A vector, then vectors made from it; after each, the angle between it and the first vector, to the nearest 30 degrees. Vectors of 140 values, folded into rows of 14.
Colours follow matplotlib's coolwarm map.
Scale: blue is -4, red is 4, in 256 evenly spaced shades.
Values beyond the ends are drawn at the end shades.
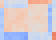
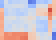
150 degrees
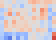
30 degrees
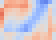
120 degrees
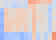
30 degrees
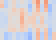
60 degrees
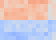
60 degrees
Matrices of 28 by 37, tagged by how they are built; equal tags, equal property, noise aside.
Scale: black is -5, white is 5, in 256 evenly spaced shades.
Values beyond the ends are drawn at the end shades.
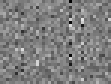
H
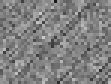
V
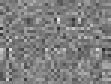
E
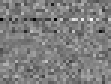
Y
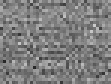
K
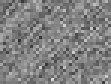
V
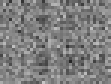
K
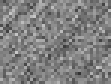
V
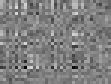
E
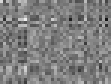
E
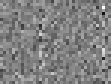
H
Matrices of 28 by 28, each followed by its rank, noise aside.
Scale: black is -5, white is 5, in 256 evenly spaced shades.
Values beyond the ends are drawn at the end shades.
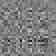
four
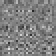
four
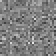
eight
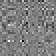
three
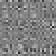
three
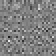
four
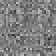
six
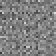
six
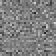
eight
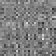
four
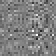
three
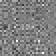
four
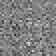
six
